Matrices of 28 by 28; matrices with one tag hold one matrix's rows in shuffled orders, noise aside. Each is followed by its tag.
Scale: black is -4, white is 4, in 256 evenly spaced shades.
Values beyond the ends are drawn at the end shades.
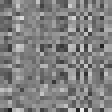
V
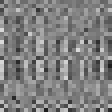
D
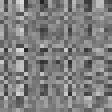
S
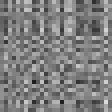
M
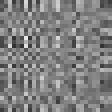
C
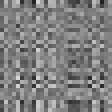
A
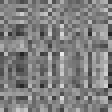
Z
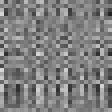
D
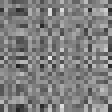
Z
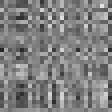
Z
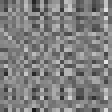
M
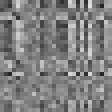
V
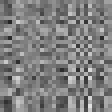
V
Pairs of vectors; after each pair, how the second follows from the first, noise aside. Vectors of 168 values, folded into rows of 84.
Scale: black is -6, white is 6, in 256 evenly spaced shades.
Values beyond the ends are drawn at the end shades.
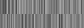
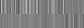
wrapped around, negated, partly zeroed.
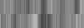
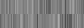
wrapped around, partly zeroed.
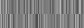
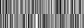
negated, scaled up.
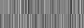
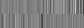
wrapped around, partly zeroed.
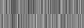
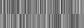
wrapped around.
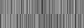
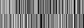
wrapped around, scaled up.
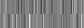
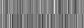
reversed.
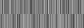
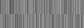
reversed, shrunk.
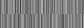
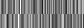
negated, scaled up.
